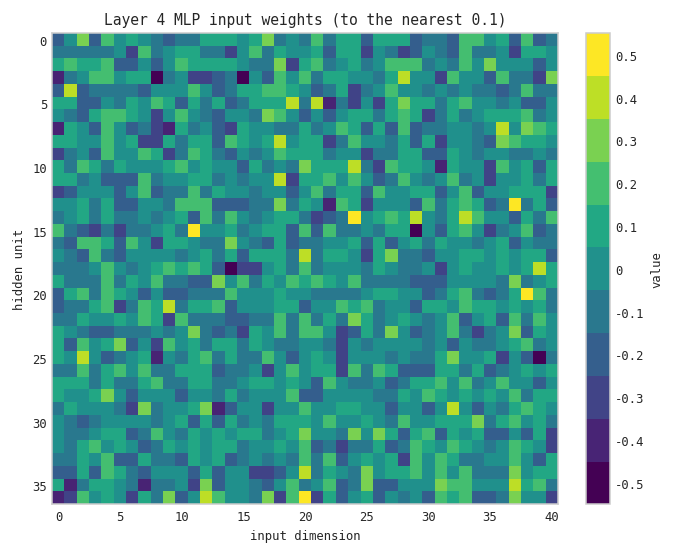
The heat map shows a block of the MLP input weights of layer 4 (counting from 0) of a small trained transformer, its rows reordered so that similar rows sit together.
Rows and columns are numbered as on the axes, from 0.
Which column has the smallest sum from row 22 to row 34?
23
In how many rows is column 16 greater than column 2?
11
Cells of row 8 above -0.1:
30
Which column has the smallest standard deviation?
16
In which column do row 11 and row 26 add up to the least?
35
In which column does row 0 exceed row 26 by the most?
17
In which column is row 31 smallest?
40
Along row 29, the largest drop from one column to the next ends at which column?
13
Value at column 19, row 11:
-0.3
